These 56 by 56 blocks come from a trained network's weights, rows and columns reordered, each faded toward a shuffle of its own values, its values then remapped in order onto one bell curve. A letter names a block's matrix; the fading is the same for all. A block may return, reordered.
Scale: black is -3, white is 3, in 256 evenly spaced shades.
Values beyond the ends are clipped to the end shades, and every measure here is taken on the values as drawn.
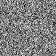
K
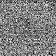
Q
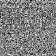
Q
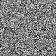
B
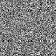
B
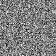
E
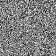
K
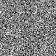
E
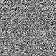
Q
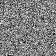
K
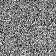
E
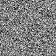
K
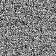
K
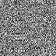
B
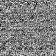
Q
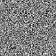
B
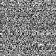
Q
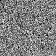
K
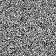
K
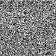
Q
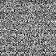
Q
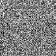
Q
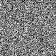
K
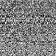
Q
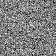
K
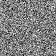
K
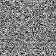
Q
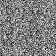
E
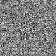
B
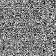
Q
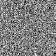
B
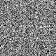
E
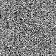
E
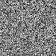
K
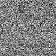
Q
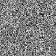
B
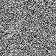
K
